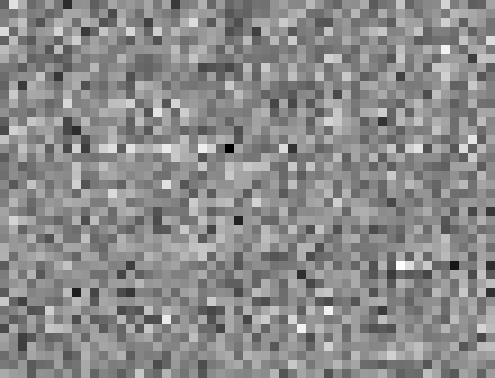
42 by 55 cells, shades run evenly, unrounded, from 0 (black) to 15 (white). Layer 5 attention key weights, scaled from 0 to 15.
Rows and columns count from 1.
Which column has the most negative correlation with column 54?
53
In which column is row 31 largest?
54
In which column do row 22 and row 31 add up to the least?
34
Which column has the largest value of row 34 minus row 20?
1
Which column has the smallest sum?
27
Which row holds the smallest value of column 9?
33
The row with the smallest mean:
31
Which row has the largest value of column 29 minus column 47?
23
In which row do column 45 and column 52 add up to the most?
30
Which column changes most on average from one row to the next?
37
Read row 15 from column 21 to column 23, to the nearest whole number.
6 7 5
